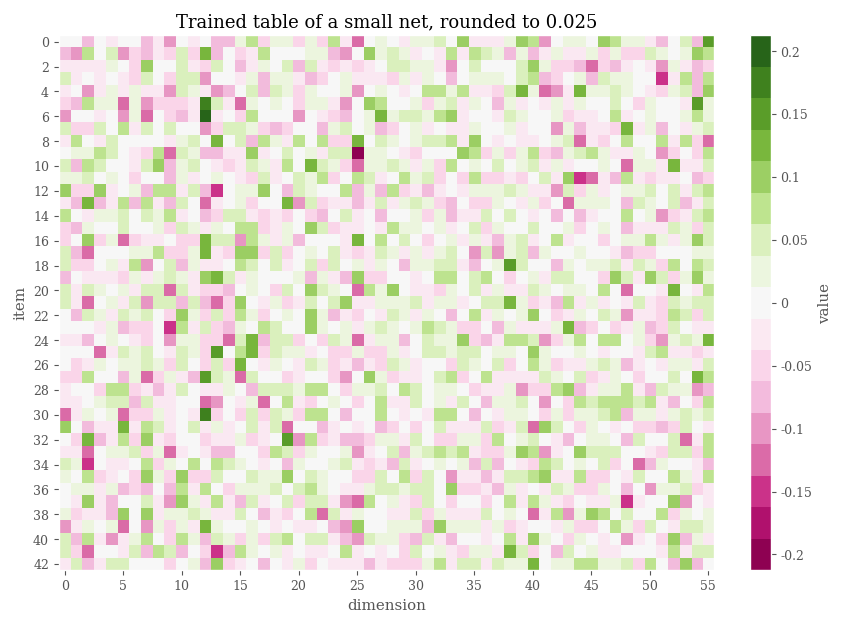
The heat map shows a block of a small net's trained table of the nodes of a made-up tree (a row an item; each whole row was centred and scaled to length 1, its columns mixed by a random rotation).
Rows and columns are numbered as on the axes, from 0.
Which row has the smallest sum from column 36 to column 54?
11
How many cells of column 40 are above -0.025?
29
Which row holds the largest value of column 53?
42
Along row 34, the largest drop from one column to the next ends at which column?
2
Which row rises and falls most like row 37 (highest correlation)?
40
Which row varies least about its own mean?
15
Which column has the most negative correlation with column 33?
7
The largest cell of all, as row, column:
6, 12
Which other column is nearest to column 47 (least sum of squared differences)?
32
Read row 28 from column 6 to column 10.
-0.05 -0.025 -0.075 -0.025 0.05
